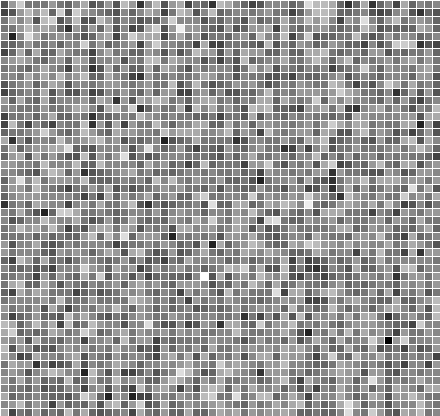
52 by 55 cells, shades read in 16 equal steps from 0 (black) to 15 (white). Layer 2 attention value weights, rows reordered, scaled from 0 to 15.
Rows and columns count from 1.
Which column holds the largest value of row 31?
39
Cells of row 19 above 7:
27
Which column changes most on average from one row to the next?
11
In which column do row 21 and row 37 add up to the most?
42
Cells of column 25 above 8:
17
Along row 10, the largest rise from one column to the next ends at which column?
19
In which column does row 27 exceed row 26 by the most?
9
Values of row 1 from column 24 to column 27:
4 7 6 3
